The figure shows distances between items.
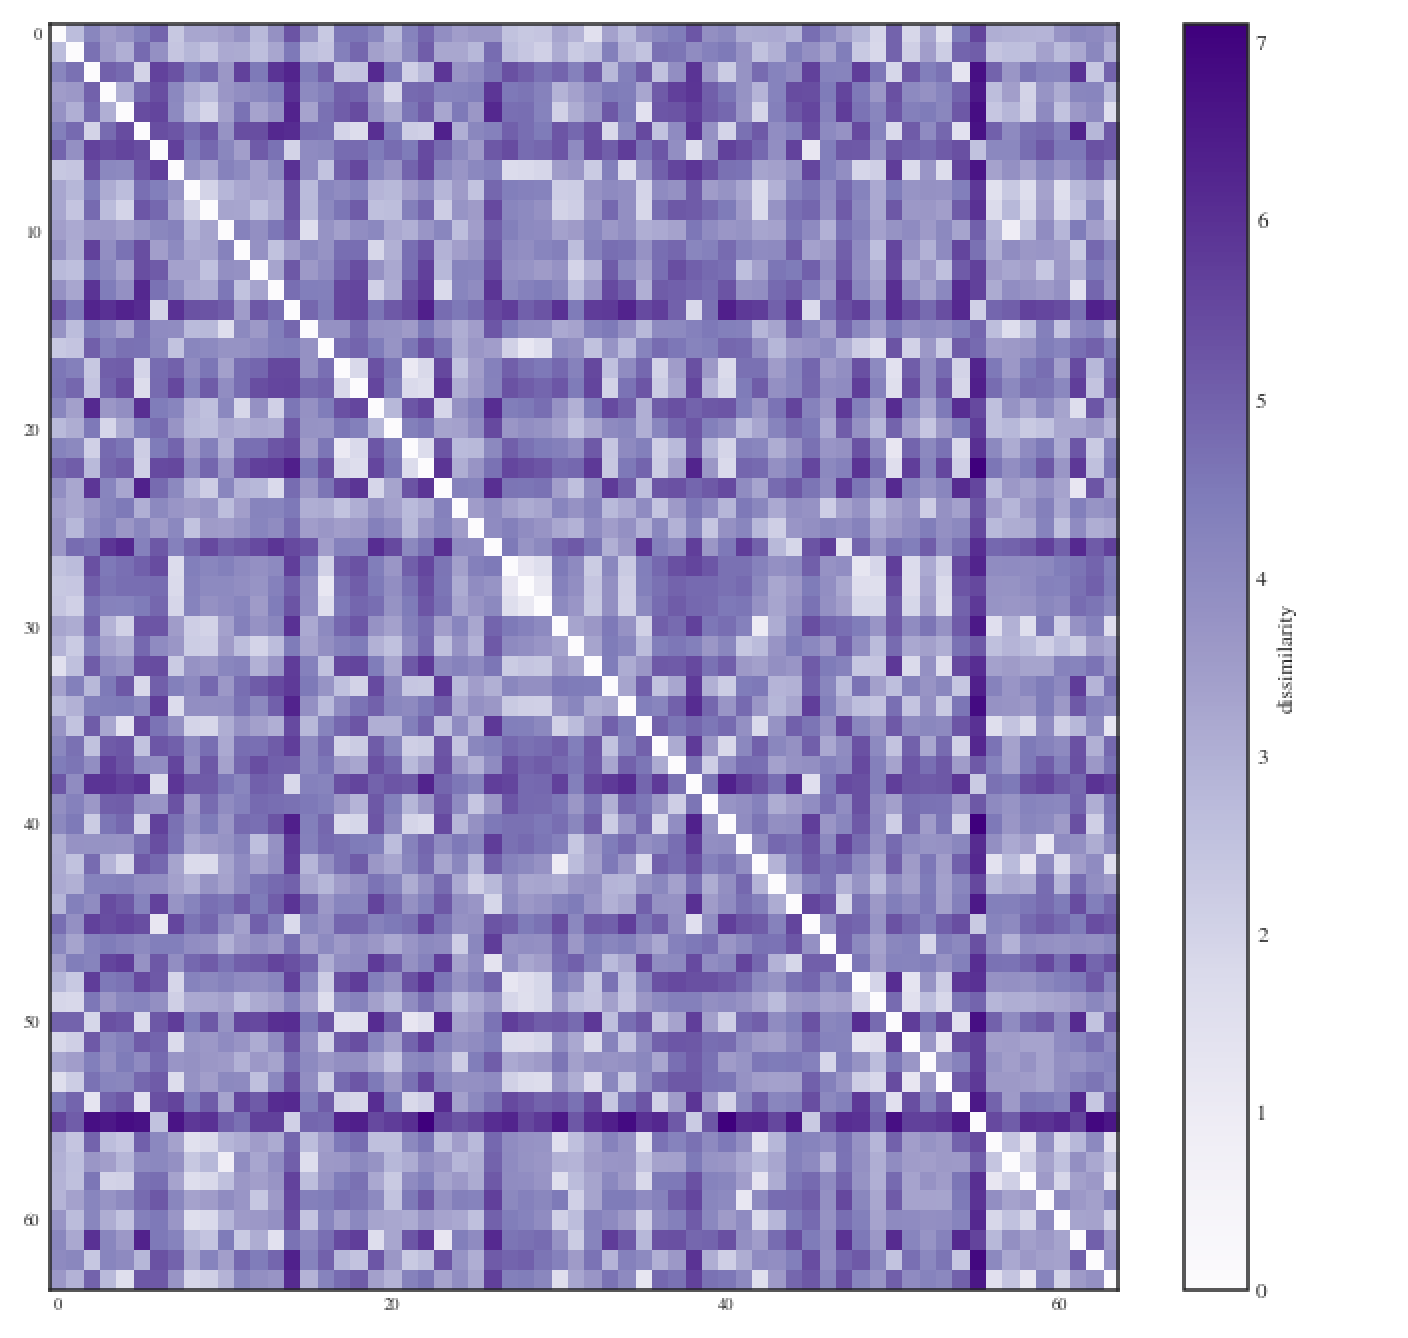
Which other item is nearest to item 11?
19
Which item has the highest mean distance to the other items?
55
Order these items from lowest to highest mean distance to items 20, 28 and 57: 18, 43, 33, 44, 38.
43, 33, 44, 18, 38
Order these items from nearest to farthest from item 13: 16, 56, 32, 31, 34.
31, 56, 32, 16, 34
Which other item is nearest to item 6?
45
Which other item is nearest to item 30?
42
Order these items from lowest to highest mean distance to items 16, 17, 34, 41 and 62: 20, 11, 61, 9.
20, 9, 11, 61
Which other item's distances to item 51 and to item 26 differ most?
48
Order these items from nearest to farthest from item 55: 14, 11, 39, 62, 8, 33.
14, 11, 39, 8, 33, 62
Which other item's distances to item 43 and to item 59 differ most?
41
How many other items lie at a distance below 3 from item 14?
4
